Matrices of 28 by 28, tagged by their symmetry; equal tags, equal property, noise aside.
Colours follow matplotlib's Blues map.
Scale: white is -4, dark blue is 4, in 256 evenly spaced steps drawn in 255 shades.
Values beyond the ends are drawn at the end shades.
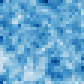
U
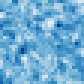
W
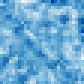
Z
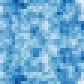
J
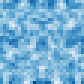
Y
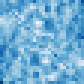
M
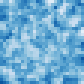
Z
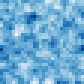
W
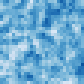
W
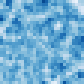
Z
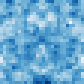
Y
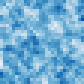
U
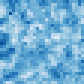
U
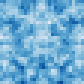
Y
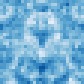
Y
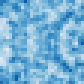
J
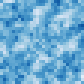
Z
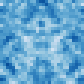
Y
